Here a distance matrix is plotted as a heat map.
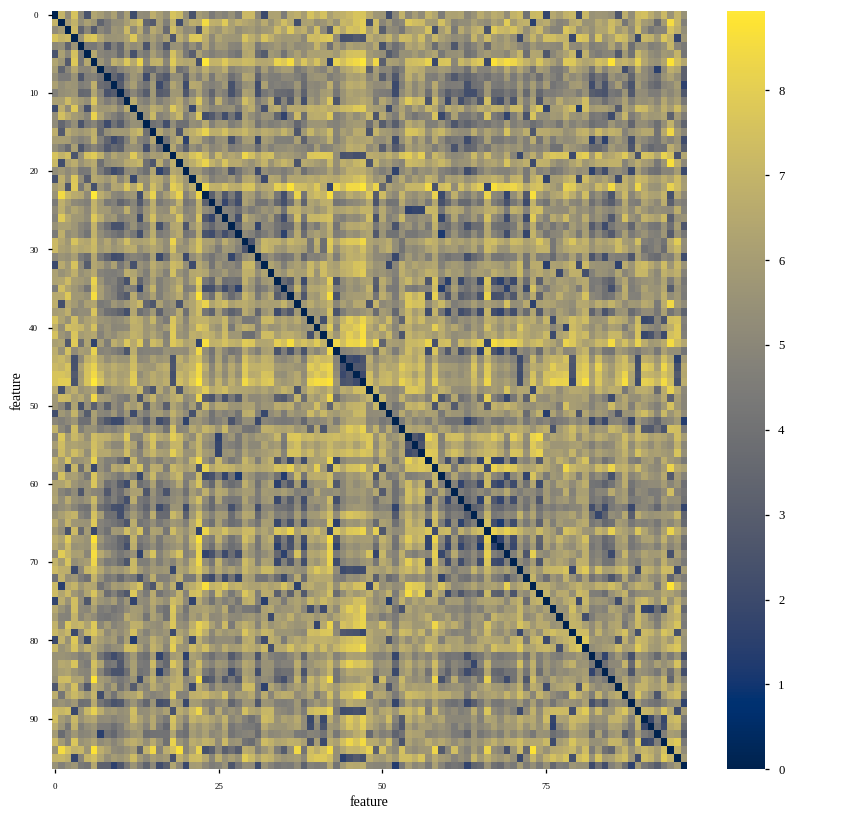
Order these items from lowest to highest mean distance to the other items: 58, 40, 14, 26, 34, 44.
14, 34, 26, 44, 40, 58
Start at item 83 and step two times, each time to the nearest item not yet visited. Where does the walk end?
10
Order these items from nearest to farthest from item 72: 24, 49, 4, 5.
24, 49, 5, 4
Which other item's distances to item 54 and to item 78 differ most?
40
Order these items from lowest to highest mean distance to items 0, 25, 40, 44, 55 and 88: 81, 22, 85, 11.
85, 11, 81, 22
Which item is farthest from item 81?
47
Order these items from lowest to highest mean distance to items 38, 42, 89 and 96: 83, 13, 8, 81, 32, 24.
8, 24, 13, 83, 32, 81
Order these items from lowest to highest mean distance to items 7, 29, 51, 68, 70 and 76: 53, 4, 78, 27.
27, 53, 4, 78
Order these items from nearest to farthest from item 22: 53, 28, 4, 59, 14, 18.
4, 14, 53, 28, 59, 18
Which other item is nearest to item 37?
73
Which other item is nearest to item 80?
12
